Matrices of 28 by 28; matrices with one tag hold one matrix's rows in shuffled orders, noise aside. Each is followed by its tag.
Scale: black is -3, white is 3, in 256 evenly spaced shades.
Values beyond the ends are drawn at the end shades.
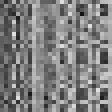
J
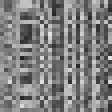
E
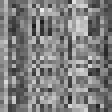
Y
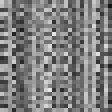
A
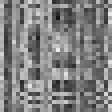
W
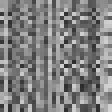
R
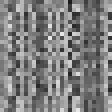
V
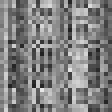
Y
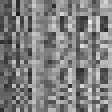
J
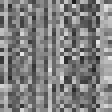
R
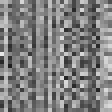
R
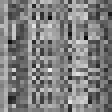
Y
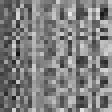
J
